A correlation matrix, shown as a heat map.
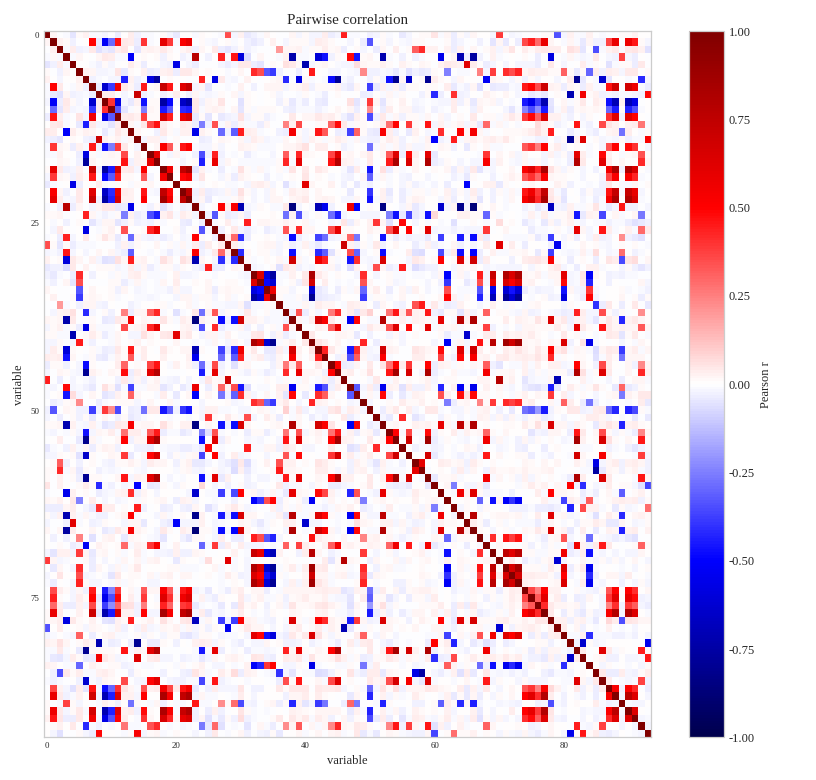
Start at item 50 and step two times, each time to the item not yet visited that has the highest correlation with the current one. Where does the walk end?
10
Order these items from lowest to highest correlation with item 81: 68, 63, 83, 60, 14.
14, 83, 63, 68, 60
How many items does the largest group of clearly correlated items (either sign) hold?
19
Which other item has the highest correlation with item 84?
35
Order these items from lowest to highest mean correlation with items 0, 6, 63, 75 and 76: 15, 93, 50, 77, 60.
50, 60, 93, 15, 77
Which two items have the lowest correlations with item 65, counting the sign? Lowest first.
40, 20
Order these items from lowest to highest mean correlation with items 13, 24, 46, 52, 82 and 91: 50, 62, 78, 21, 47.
47, 50, 62, 21, 78
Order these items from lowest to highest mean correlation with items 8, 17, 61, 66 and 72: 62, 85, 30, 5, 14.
62, 85, 5, 14, 30
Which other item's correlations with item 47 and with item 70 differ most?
46
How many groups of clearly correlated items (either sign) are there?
9
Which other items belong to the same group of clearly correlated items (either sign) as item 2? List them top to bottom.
36, 57, 58, 85
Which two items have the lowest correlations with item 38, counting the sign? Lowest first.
23, 3
